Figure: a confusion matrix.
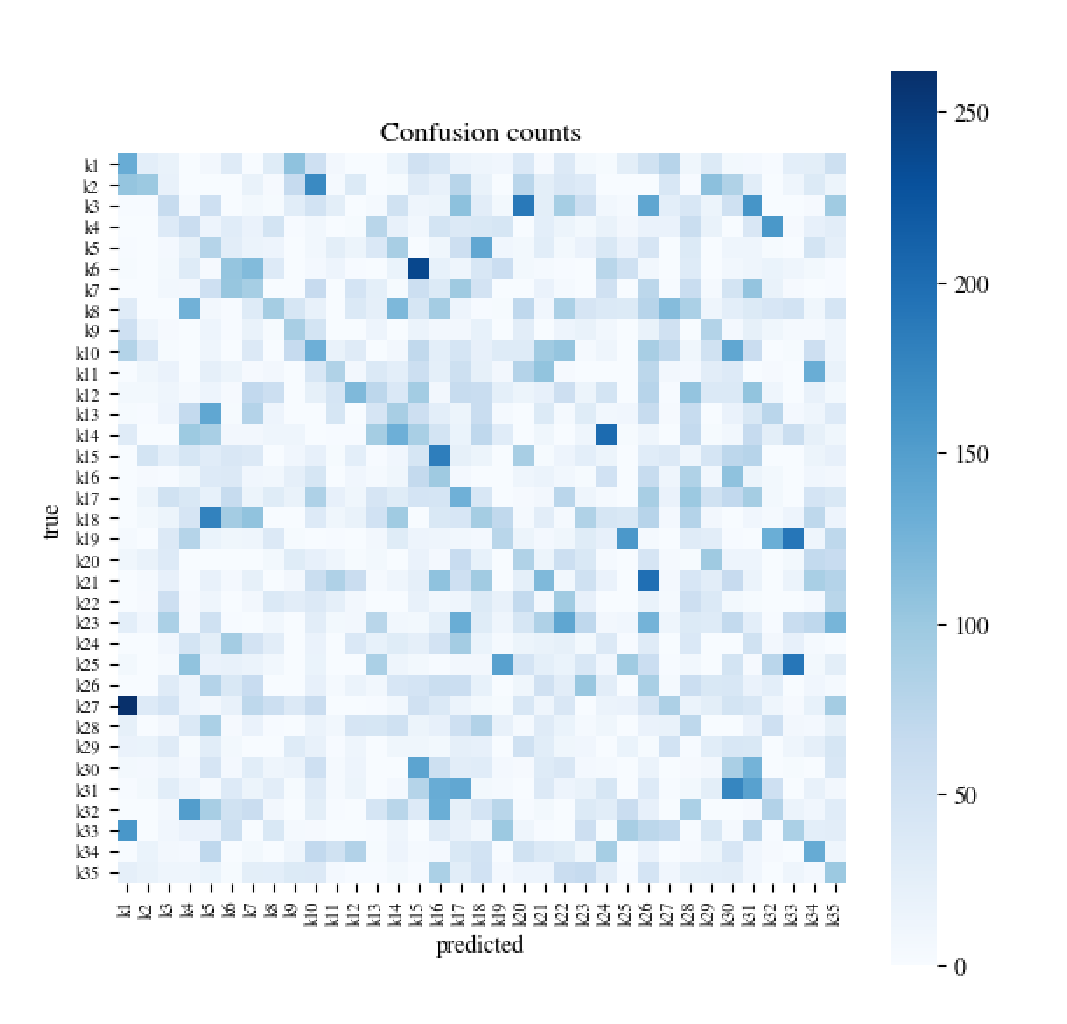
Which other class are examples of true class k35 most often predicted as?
k16
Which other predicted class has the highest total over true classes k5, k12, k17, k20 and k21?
k26
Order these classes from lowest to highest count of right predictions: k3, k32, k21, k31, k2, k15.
k15, k3, k32, k2, k21, k31
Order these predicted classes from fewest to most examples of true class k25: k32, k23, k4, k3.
k3, k23, k32, k4
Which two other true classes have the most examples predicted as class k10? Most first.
k2, k17
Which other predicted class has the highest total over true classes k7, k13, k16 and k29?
k5
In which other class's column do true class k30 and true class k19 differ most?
k33
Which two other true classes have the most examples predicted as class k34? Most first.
k11, k21
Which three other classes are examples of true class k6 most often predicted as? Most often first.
k15, k7, k24
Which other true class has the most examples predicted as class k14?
k8
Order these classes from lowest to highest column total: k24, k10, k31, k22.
k24, k22, k10, k31
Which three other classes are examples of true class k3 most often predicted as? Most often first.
k20, k31, k26
